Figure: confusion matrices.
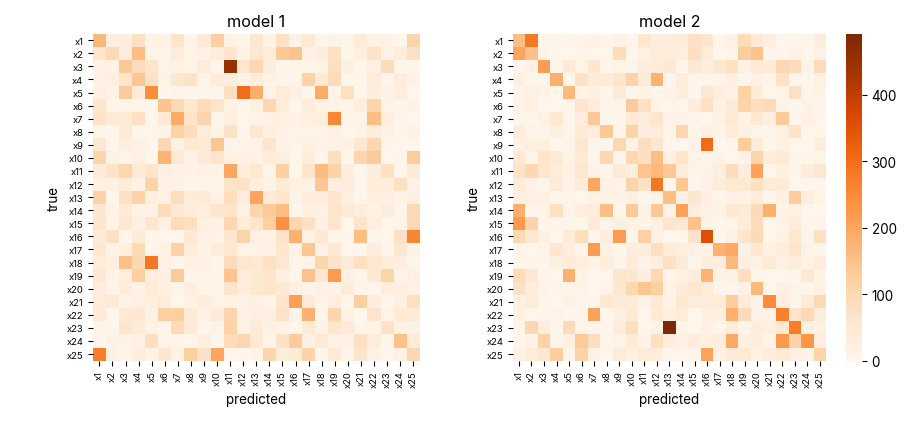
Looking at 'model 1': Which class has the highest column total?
x11
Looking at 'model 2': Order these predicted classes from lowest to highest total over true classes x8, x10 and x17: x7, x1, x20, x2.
x2, x1, x20, x7
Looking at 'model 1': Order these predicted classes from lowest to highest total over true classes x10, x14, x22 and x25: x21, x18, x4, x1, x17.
x18, x4, x21, x17, x1
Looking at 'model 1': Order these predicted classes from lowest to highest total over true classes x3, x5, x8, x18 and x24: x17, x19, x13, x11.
x17, x19, x13, x11
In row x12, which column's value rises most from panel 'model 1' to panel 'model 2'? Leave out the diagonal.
x7
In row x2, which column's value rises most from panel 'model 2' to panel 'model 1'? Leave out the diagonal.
x4
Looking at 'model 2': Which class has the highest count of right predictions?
x16
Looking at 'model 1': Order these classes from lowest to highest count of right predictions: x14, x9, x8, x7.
x9, x8, x14, x7
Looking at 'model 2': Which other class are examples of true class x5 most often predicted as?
x19
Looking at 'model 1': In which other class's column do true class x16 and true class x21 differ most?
x25
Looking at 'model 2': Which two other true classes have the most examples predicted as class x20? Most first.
x11, x2
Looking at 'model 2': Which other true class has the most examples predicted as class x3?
x24
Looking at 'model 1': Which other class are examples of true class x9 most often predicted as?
x10
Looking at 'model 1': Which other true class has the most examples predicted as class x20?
x5
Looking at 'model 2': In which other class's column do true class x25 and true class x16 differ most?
x9
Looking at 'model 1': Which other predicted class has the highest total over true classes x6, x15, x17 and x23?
x7
